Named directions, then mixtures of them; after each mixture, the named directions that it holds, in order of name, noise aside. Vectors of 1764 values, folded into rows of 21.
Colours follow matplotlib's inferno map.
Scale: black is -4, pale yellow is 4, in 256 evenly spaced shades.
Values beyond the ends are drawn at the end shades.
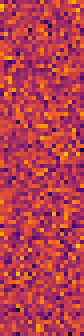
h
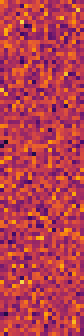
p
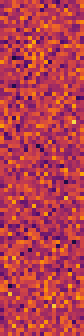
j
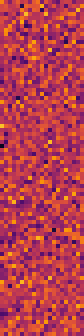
j, p.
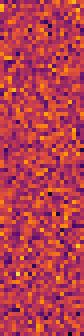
h.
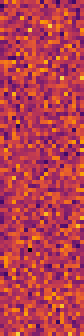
h, j.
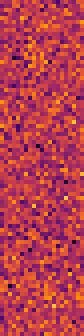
j.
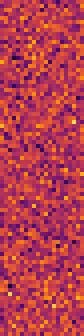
j.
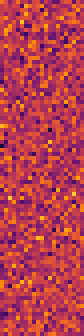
j, p.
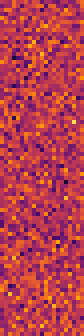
j.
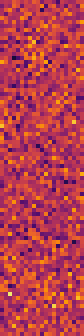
j.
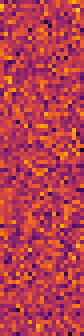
h.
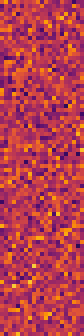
h, p.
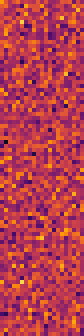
p.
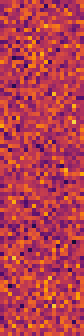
j.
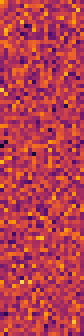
p.
